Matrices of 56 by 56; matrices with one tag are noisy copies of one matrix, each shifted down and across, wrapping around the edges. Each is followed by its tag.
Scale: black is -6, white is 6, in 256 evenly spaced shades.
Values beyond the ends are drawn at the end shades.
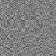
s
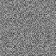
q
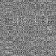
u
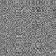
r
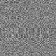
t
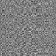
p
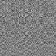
s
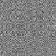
r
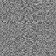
p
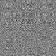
r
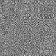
r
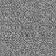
r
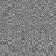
s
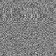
t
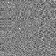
p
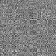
u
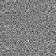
p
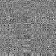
u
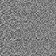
p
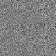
q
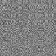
r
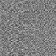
p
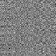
p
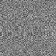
t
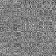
u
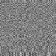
t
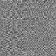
p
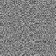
p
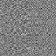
p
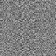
p
